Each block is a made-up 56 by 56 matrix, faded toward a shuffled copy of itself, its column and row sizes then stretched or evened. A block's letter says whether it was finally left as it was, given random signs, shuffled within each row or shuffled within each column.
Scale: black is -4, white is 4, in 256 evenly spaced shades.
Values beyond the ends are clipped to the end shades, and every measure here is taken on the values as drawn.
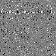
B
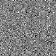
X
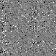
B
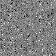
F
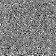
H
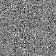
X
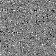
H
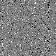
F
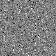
F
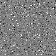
H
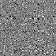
B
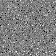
H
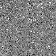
F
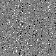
F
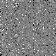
F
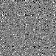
B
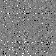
X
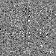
X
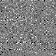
B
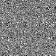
X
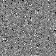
F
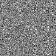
X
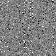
F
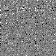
X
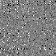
B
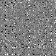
X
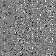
F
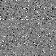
H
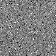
F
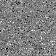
H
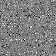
H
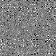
X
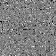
H
